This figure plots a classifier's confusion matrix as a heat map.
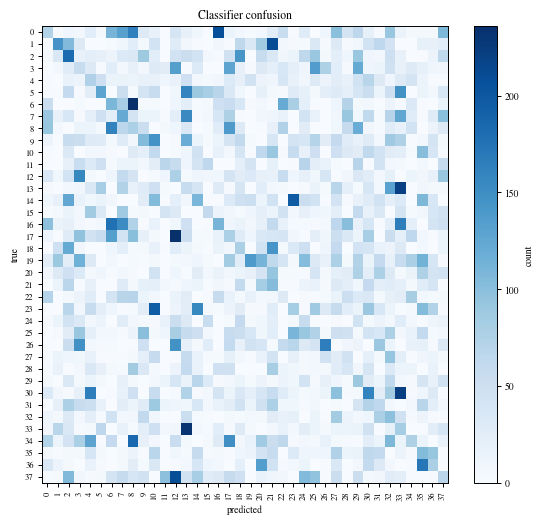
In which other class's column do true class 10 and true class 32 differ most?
35
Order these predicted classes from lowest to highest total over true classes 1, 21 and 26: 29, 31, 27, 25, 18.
29, 27, 25, 18, 31
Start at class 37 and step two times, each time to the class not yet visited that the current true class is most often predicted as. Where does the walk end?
3
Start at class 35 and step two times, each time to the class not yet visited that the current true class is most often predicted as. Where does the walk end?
20
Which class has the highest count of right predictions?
2
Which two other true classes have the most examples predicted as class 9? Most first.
25, 2
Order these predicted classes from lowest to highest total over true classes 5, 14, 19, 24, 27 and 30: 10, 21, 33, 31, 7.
7, 31, 21, 10, 33
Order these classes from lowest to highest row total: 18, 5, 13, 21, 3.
21, 18, 13, 3, 5
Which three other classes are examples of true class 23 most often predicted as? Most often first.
10, 14, 35
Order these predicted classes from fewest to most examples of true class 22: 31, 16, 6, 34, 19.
31, 19, 6, 16, 34
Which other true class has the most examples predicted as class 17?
34
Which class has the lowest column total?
11
